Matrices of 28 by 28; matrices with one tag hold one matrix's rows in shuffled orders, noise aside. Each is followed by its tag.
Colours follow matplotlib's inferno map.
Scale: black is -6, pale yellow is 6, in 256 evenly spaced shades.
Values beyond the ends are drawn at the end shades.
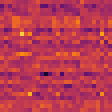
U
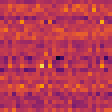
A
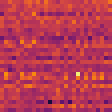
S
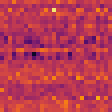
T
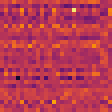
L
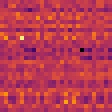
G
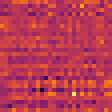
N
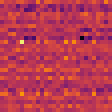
G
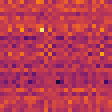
A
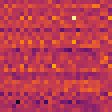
L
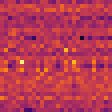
G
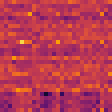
U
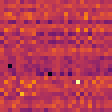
S
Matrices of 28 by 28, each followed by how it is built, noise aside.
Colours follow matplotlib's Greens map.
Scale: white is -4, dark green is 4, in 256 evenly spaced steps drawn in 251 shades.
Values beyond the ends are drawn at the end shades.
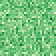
repeating columns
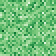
repeating rows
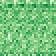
repeating columns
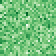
uneven columns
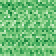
repeating columns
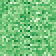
low rank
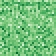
repeating columns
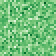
repeating rows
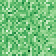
repeating rows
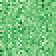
uneven columns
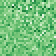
upper triangular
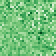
upper triangular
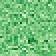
low rank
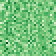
low rank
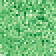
upper triangular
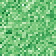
Hankel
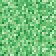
repeating rows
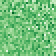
upper triangular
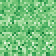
repeating columns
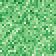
Hankel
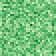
repeating rows
